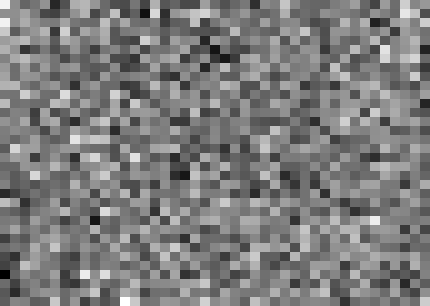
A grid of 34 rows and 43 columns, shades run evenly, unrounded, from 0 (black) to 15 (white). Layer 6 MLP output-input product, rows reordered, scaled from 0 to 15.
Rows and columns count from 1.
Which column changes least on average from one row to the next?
5
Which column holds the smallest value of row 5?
21
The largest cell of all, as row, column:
34, 13
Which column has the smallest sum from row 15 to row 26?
30
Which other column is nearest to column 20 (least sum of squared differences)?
40
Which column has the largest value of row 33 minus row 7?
23
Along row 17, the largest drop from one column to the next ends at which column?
19
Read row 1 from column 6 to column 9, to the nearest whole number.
2 5 10 11
